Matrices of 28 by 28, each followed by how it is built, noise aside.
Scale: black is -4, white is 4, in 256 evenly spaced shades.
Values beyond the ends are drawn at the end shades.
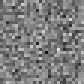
repeating rows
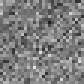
Hankel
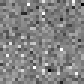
sparse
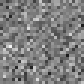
Hankel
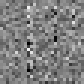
uneven columns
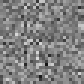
low rank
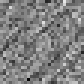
Hankel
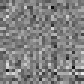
low rank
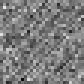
Hankel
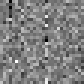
uneven columns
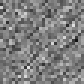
Hankel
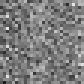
repeating rows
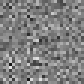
low rank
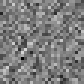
Hankel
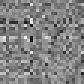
low rank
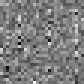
uneven columns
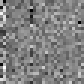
uneven columns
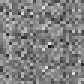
repeating rows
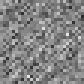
Hankel
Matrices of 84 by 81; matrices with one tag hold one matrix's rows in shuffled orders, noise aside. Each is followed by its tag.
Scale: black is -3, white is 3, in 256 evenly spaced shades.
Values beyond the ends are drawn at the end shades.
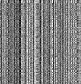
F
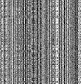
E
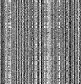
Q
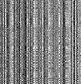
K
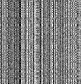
F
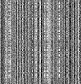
Q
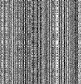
E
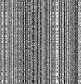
E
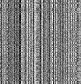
F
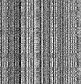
F
